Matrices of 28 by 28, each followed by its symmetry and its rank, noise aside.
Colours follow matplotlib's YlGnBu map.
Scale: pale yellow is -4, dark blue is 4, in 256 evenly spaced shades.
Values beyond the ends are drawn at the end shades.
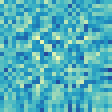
symmetric, rank four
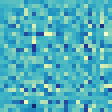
antisymmetric, rank four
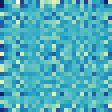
no symmetry, rank two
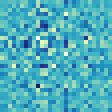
symmetric, rank four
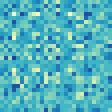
symmetric, rank four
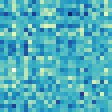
antisymmetric, rank four
